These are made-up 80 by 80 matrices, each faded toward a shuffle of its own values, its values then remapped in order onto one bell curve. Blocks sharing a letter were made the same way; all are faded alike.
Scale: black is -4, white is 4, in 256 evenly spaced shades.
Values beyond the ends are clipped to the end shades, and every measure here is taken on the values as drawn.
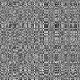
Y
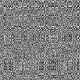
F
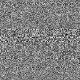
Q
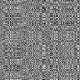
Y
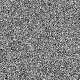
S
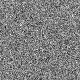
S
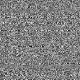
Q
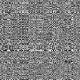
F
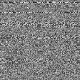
Q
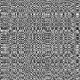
Y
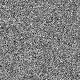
S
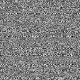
Q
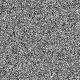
S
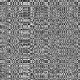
Y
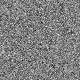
S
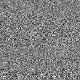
Q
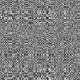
F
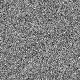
S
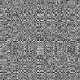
F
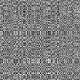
Y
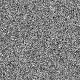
S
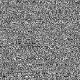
Q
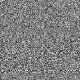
Q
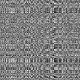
Y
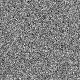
S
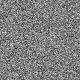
S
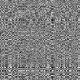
F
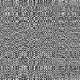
Y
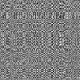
Y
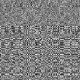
F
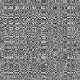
F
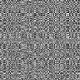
Y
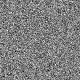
S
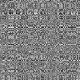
F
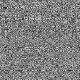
Q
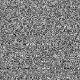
Q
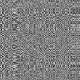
Y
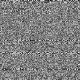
Q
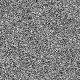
S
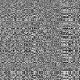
F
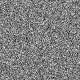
S
